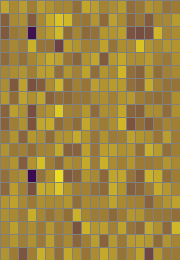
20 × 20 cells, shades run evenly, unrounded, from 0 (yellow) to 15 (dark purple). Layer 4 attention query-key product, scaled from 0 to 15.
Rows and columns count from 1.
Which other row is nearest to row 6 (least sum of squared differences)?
1
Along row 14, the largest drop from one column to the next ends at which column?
5
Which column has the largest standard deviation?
4
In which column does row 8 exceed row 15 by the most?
7
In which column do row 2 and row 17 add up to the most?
17
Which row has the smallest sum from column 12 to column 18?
12
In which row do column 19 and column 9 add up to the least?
11
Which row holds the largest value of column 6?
8
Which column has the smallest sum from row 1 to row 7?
14
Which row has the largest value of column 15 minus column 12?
3
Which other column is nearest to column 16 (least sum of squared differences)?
15
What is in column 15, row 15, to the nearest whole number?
9
